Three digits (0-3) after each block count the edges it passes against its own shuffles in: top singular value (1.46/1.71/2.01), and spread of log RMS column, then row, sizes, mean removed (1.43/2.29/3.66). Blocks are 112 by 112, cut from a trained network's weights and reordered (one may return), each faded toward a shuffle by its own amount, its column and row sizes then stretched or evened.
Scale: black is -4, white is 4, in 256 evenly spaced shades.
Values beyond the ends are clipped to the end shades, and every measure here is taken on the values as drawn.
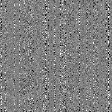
1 3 0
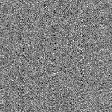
2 1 0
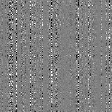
3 3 1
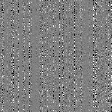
1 3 1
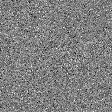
0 0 0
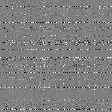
2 1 3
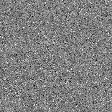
0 0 0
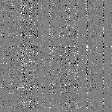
0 3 2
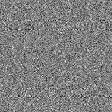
3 0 1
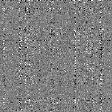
1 2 2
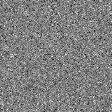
0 0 1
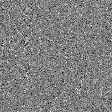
1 1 0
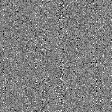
0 2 0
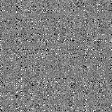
0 2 2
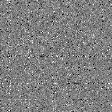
1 1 1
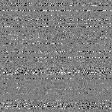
1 1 3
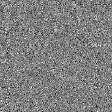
2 1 1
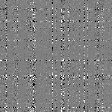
2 3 2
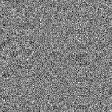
3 1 0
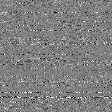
1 0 3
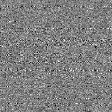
2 0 2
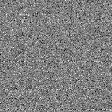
3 0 1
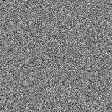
3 0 0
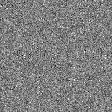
1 0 0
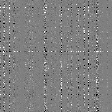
3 3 1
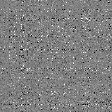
0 2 2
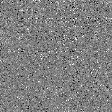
2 1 1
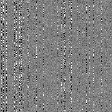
2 3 0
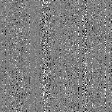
1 3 1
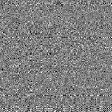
3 1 2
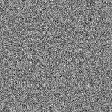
3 0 0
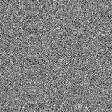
2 0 1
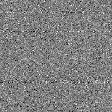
2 0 1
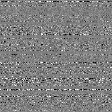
3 0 3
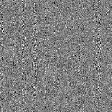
1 2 0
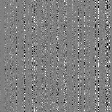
2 3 0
